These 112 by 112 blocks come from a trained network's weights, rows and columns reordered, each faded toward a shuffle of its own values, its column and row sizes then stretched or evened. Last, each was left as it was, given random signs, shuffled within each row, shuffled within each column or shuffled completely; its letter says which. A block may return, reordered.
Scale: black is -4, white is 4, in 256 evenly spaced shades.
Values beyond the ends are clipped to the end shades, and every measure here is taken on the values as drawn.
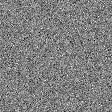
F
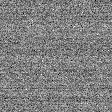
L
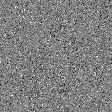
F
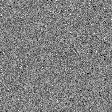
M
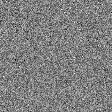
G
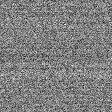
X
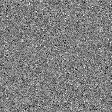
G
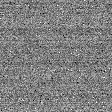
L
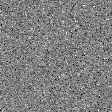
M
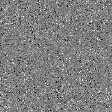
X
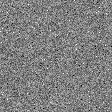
M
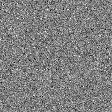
L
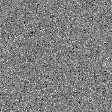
M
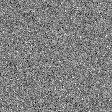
F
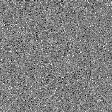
X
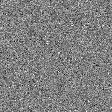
L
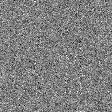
M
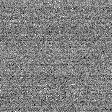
X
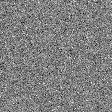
F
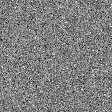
F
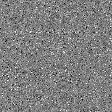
G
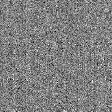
X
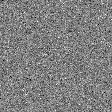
F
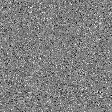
L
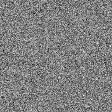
G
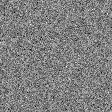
F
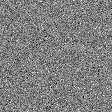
F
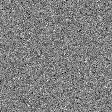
M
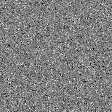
L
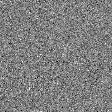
G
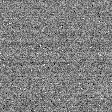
X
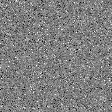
G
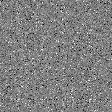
X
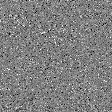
L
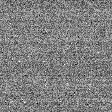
X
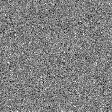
G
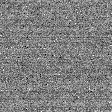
X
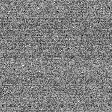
X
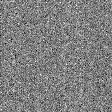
M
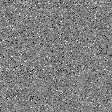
L
